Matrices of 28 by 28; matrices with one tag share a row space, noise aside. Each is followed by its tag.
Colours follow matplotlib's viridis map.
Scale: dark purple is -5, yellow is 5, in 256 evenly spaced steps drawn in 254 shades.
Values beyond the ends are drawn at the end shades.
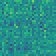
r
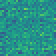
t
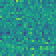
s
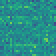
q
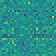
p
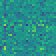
r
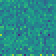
s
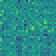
s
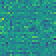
q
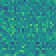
p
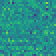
q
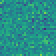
s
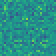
r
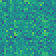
r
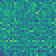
p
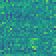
q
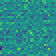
s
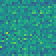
t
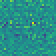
r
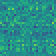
p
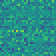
s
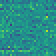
q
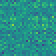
p
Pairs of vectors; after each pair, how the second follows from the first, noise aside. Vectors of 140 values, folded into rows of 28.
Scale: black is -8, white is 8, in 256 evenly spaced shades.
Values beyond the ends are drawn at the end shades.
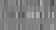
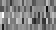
wrapped around, negated, scaled up.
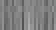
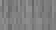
reversed, shrunk.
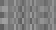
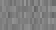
reversed, shrunk.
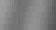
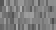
shuffled.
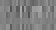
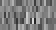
reversed, negated, scaled up.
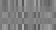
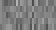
reversed, negated.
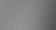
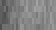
reversed.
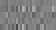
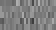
reversed, negated.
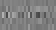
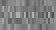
reversed, negated.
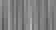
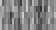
wrapped around, negated, scaled up.
